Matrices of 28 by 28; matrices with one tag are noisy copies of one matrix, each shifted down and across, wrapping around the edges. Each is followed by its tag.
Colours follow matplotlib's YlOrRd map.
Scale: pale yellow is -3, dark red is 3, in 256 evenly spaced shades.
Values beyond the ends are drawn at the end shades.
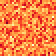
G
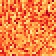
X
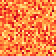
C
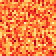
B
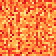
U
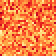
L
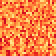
B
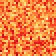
X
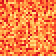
U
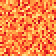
G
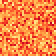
C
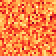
B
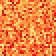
X
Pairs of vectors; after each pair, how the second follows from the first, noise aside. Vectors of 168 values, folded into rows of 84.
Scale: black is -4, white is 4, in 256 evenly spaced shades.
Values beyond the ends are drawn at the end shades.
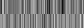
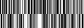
wrapped around, negated, scaled up.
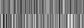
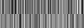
reversed, negated.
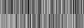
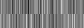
partly zeroed.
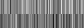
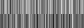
copied.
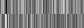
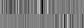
wrapped around, partly zeroed.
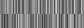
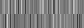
wrapped around, partly zeroed.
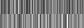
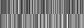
copied.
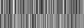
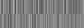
shrunk.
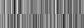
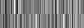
negated.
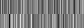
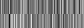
copied.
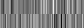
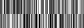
wrapped around, negated, scaled up.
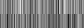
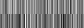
reversed, negated.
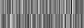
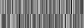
copied.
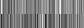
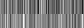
reversed.
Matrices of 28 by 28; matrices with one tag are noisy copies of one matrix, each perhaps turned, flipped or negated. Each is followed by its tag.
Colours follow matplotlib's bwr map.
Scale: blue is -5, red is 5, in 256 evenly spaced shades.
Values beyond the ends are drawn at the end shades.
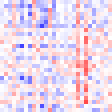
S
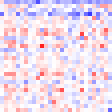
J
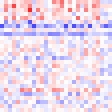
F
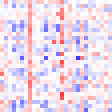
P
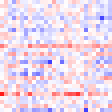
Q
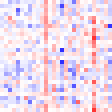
Q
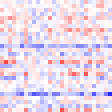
Q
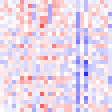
S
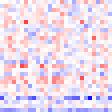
J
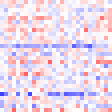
Q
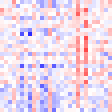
S
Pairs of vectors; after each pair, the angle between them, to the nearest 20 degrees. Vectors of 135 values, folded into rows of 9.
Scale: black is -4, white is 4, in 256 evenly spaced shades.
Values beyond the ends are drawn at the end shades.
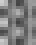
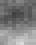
100 degrees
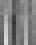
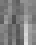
60 degrees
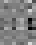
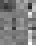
60 degrees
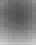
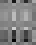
120 degrees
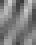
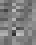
120 degrees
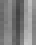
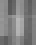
140 degrees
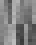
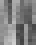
20 degrees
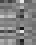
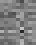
140 degrees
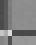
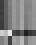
20 degrees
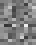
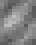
120 degrees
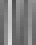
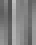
140 degrees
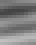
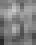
140 degrees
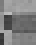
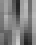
100 degrees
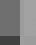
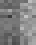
40 degrees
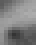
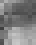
160 degrees
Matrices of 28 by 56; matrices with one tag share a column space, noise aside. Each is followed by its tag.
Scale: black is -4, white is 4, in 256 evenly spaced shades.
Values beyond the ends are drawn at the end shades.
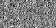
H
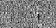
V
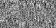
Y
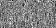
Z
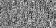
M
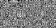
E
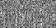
V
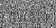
V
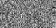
V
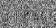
V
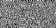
E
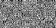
E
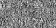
Y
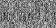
Z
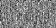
Z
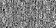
M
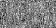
Z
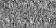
Y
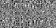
Y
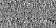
Y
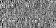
Y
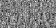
Z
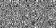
E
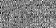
V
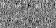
Y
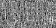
Z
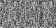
M
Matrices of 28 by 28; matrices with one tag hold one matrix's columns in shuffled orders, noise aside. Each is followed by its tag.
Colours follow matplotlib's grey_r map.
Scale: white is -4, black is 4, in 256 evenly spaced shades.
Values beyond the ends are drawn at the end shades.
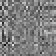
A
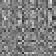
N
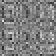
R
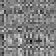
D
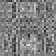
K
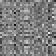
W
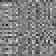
W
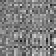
D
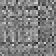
A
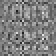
R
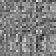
K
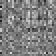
N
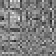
N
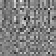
N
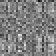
K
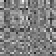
N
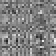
D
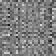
W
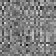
A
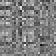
A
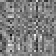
K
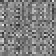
W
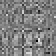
D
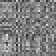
K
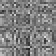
D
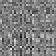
D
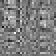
N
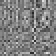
N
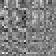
N
